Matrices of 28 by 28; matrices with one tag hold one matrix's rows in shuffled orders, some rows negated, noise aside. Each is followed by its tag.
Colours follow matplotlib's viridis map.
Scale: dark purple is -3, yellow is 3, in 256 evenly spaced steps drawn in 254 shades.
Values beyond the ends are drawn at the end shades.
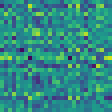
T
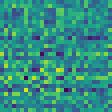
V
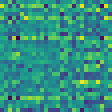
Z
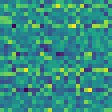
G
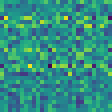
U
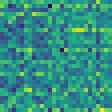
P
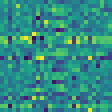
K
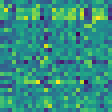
G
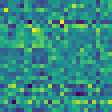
P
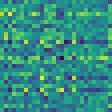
V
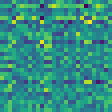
G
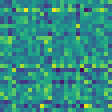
G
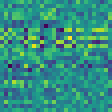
V
